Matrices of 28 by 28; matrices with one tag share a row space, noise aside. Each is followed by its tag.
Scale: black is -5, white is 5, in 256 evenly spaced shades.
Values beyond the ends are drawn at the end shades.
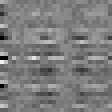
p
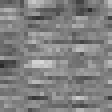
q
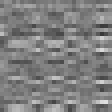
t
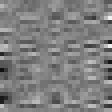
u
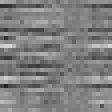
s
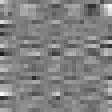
u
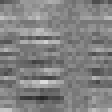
s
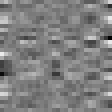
u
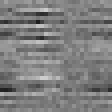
s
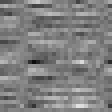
q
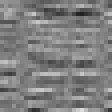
q
